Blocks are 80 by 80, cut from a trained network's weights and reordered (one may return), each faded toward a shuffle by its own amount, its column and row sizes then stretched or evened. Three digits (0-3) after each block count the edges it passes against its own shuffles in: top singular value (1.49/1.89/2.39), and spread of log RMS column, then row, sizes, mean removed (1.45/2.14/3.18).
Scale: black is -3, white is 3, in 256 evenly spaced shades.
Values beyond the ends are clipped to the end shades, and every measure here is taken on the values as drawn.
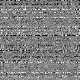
2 1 3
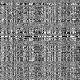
3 0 3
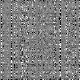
1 3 1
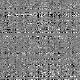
1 2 3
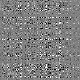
2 3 3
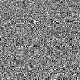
2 0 2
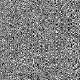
2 2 0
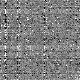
2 2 0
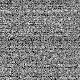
1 1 1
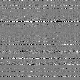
2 0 3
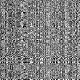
3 1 2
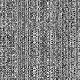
3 1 1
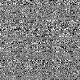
0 0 3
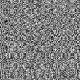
3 1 0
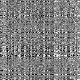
3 0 3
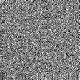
2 0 0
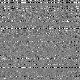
2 0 3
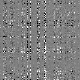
1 3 2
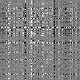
3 2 3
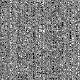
1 2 0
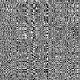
3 3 1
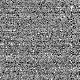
1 1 0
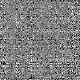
1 3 2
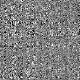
0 2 2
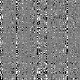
3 3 2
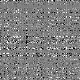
0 2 3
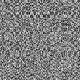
3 0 1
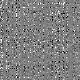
0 3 2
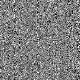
0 2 0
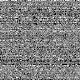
2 1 2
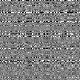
3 0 3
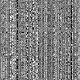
3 3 1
